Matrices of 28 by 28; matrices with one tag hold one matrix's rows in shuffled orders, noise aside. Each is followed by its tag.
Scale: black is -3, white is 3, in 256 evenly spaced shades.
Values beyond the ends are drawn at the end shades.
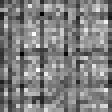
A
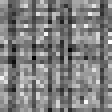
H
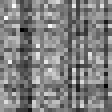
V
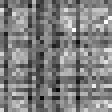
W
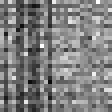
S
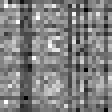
V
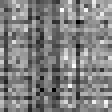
W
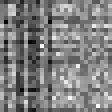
S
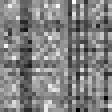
V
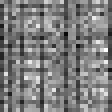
A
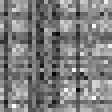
W
